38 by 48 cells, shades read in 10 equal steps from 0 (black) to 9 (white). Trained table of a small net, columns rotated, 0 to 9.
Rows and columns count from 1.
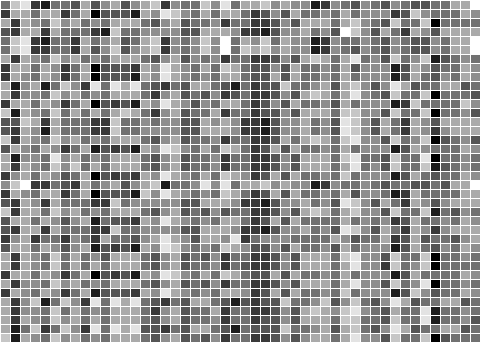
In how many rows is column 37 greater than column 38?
16
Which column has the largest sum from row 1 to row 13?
3
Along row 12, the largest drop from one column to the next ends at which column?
10
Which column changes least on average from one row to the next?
37
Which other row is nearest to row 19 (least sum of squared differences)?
7
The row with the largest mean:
6
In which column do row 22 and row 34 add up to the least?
26
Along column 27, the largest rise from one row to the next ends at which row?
5
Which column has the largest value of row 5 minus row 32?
23
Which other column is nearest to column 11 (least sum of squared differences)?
34
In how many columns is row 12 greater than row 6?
18
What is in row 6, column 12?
7
